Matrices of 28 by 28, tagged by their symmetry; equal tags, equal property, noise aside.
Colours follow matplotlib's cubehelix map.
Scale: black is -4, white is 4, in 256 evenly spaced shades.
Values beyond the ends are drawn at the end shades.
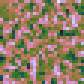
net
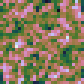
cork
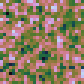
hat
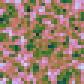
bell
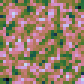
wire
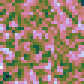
bell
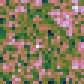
bell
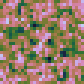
cork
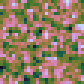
net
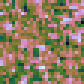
net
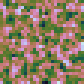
net
